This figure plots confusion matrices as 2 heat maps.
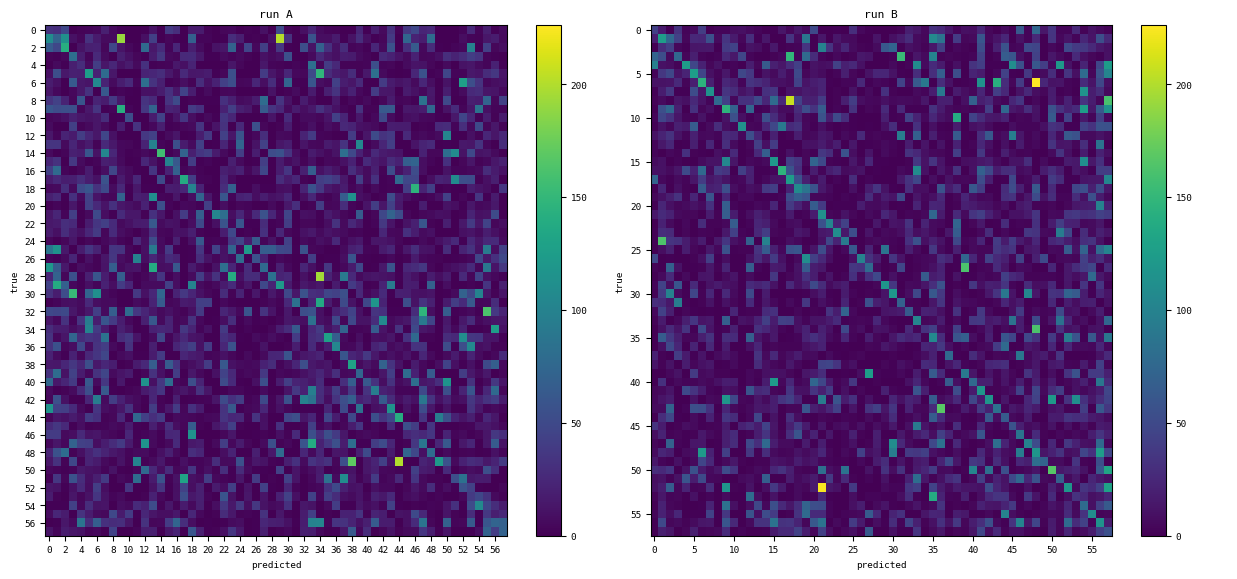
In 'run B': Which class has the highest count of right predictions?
50
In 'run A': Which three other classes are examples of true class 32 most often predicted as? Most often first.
55, 47, 10
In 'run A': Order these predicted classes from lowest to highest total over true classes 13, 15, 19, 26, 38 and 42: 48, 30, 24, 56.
48, 30, 56, 24
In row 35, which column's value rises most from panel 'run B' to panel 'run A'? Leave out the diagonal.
46
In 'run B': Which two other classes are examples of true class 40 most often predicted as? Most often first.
15, 56
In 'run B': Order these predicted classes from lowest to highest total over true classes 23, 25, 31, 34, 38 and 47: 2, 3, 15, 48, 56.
15, 3, 2, 56, 48
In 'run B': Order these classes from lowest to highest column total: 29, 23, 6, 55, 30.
23, 29, 30, 55, 6
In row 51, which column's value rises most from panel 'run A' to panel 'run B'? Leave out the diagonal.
33
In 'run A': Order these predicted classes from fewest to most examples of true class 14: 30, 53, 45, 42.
45, 42, 30, 53
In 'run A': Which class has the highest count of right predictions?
14
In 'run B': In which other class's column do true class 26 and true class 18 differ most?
39
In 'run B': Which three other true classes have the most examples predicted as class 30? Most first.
47, 48, 2
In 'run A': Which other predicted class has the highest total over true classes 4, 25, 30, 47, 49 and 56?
33
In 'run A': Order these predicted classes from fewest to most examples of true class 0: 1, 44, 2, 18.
44, 18, 1, 2
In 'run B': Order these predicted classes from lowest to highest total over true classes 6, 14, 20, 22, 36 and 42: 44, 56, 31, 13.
31, 13, 44, 56
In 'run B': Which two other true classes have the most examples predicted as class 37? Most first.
40, 49
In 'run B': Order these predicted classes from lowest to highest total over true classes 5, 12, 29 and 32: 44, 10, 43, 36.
43, 10, 44, 36
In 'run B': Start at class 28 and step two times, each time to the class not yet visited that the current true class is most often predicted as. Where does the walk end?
44
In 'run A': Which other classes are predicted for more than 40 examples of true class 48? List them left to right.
1, 2, 29, 40, 45, 46
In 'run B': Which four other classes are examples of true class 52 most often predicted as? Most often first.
21, 57, 9, 2
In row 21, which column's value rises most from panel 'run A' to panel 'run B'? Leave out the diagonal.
35
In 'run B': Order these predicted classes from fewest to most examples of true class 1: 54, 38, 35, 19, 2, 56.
54, 38, 56, 2, 19, 35
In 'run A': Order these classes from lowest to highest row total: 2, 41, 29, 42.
41, 29, 2, 42
